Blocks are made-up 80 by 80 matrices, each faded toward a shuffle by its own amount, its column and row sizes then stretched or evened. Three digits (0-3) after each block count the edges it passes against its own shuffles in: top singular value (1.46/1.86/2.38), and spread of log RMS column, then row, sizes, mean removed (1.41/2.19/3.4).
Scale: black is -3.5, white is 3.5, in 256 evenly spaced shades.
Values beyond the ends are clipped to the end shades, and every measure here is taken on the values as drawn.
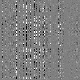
3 3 1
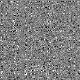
0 2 2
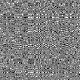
3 0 2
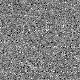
0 0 1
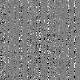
0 3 1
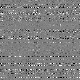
1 1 3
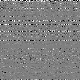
3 0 3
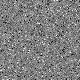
0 0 0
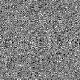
2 0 1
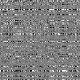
3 1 3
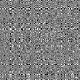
3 2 2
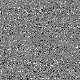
0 0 2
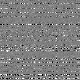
2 1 3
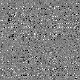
1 1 2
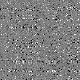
2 1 2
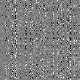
2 3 1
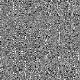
1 2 1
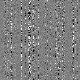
1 3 0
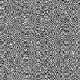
3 1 0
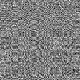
3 0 1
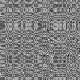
3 0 0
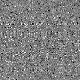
2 0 1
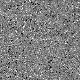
0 1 0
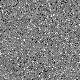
0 0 0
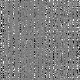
2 3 1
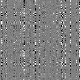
3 3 2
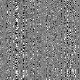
2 3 0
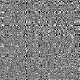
3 2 2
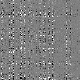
1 3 2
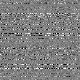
2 0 3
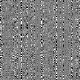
2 3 1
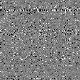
2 1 2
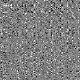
2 2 1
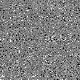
0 1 2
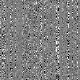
0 3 0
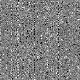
2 2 0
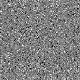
1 1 0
